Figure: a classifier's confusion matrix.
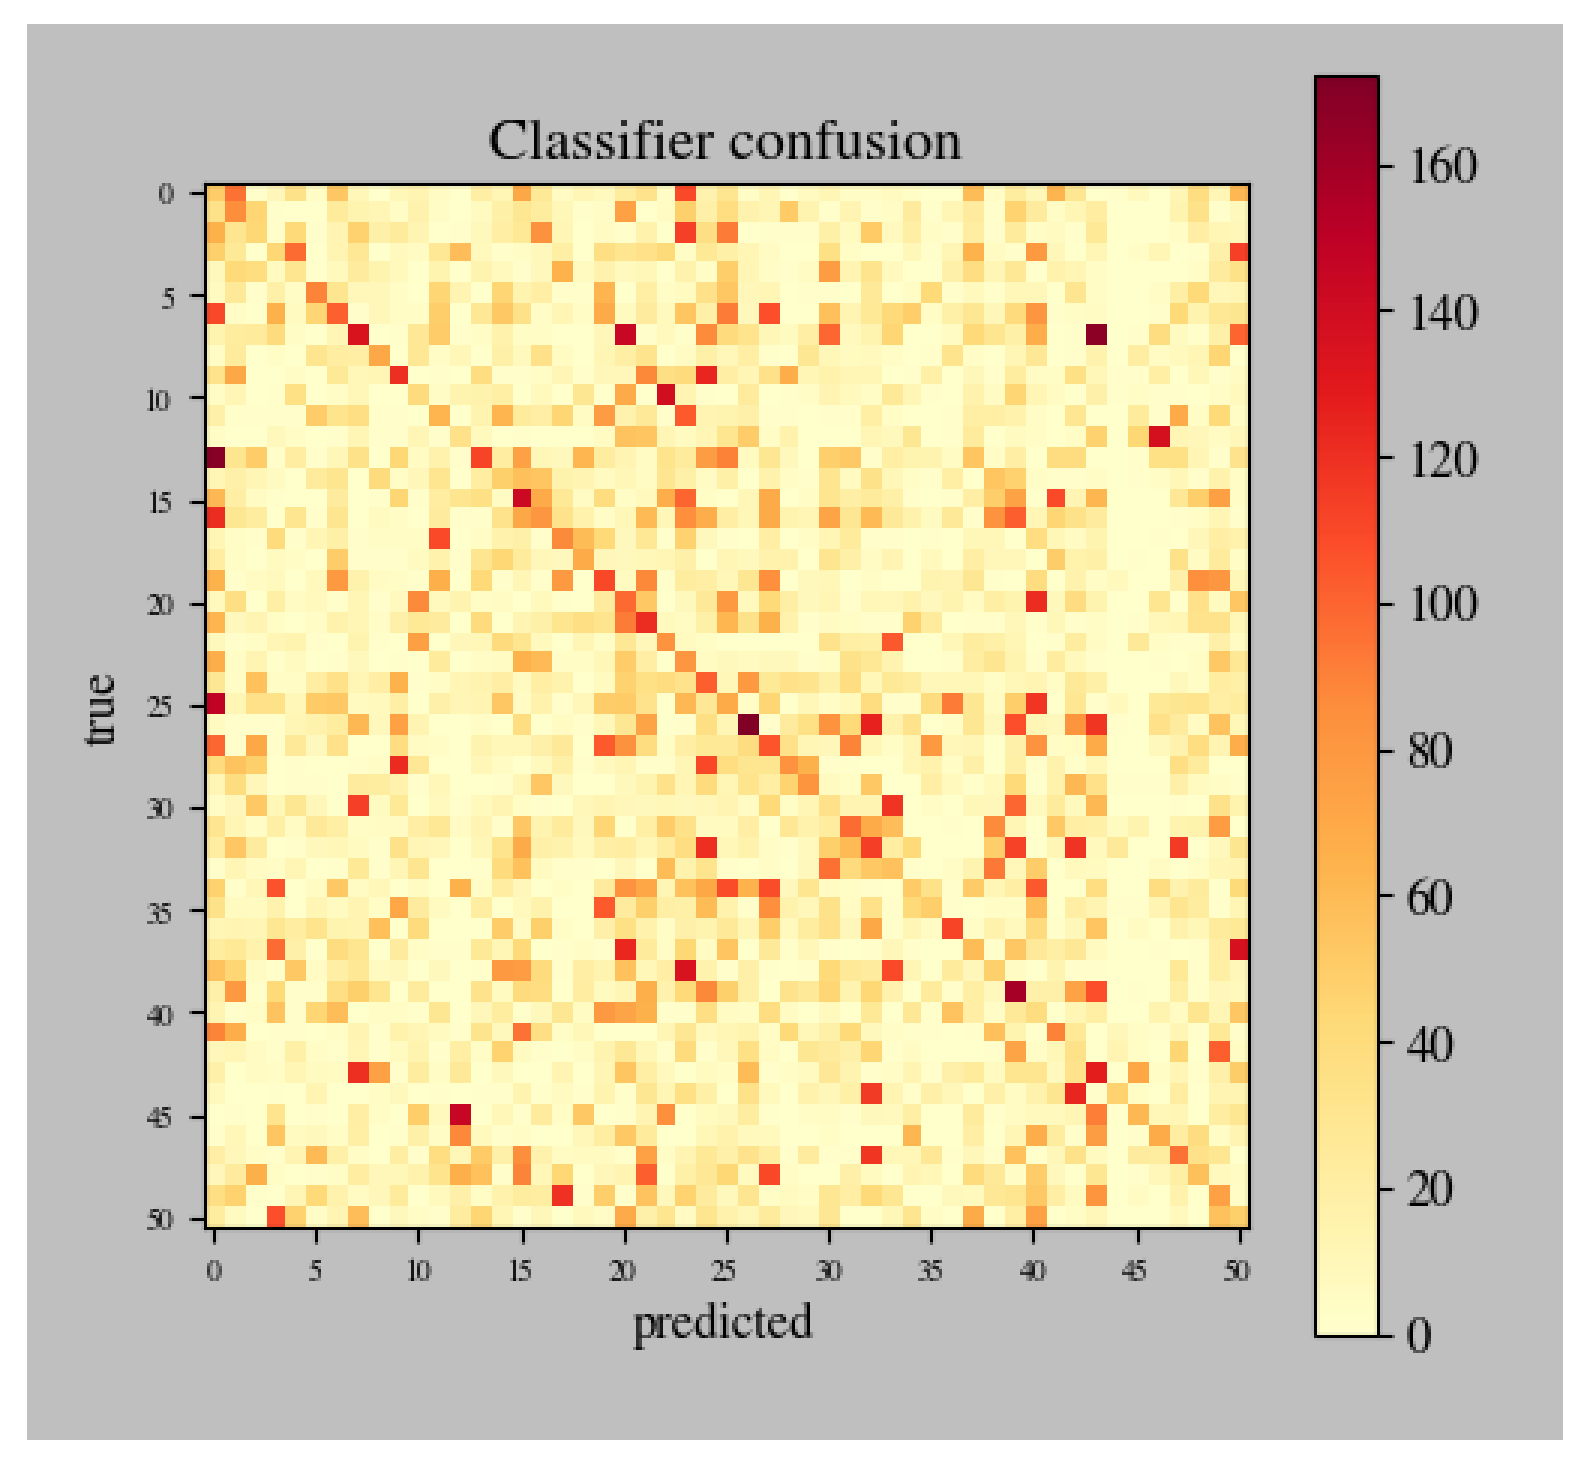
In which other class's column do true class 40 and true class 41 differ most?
15
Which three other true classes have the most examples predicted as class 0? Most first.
13, 25, 16
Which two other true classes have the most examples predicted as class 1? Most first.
0, 39
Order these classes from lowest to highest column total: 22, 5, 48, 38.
5, 48, 38, 22
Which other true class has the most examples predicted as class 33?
30
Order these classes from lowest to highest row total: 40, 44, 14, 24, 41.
44, 14, 41, 40, 24
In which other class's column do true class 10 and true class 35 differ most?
22
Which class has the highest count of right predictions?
26
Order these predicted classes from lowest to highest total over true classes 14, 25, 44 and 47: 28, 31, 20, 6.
28, 31, 20, 6
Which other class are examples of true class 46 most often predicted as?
12
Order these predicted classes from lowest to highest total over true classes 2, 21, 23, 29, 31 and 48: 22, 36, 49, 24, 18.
36, 18, 22, 24, 49
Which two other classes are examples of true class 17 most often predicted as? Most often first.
11, 18
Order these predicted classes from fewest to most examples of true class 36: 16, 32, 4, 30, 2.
2, 4, 30, 16, 32
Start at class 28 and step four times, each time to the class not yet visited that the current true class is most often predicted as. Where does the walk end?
32
